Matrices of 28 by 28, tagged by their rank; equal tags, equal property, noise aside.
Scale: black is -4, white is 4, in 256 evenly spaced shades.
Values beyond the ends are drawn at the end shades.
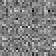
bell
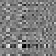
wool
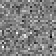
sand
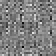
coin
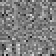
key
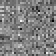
bell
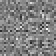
sand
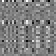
wool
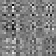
wool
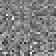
key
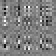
wool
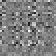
coin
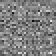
sand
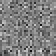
sand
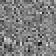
key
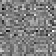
bell
